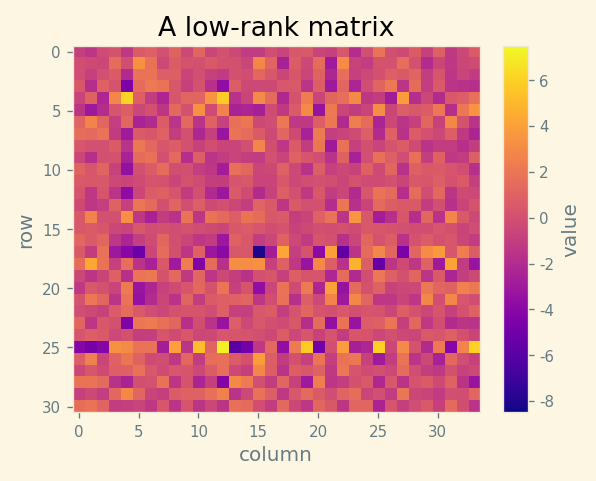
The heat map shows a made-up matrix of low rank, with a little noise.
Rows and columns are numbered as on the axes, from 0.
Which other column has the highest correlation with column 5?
22
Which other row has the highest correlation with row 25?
5
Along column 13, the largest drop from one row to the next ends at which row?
25
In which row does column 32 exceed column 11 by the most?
17
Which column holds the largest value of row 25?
12
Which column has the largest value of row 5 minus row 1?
21
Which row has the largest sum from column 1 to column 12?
4
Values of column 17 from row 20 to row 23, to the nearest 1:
2 2 -1 0
